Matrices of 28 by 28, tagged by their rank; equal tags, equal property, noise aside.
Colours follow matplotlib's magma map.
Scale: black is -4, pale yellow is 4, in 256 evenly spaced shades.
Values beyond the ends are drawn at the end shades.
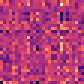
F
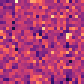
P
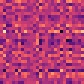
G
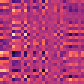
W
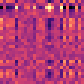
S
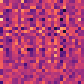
W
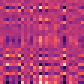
S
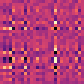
S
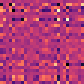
W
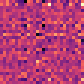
G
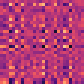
S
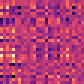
W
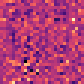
F
